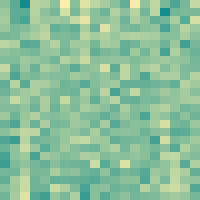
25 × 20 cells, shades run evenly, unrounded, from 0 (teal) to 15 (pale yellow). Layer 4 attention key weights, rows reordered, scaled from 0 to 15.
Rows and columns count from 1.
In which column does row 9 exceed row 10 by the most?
15
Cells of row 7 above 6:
16
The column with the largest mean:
9
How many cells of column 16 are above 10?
3
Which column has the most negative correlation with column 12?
17
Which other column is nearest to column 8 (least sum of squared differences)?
6
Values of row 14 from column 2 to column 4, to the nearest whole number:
7 8 6
